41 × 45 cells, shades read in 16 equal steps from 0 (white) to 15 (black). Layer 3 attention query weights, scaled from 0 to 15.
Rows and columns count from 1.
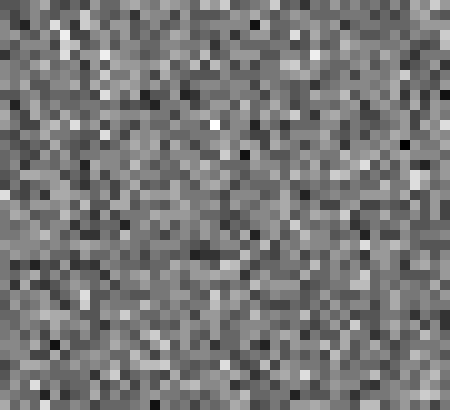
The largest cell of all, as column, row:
41, 15
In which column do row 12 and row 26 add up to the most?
37
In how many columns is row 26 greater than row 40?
22
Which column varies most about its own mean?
9
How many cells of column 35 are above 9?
9
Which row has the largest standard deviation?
13
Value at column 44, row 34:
7
